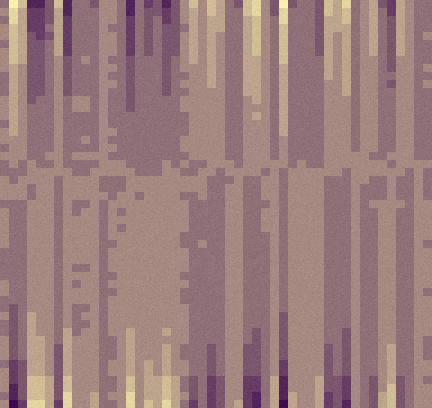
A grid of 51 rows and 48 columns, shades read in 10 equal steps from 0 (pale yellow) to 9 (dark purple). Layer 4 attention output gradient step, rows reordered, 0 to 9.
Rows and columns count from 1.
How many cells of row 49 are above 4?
21
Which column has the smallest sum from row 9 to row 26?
2
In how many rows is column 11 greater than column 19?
10
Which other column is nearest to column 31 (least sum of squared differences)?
18
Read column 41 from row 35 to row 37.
5 5 5
